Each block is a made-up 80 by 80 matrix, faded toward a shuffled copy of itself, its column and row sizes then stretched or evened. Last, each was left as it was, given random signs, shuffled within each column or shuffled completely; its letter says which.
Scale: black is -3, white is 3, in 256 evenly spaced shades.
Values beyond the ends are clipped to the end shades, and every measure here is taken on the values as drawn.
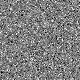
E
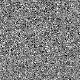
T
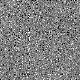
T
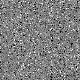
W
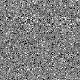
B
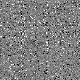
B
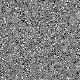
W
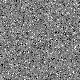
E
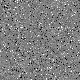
E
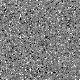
W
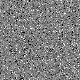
W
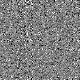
T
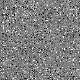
T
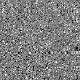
B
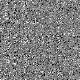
T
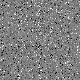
W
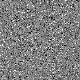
W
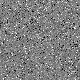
E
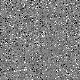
T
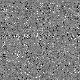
T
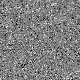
E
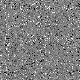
B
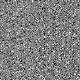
W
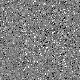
W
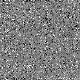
T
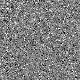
W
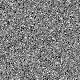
E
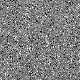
W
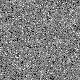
E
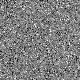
E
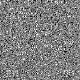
B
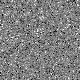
E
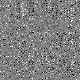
B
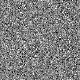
T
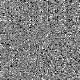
B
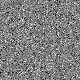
E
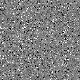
B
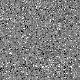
T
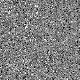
W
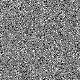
W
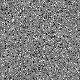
W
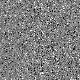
W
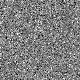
E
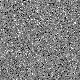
E
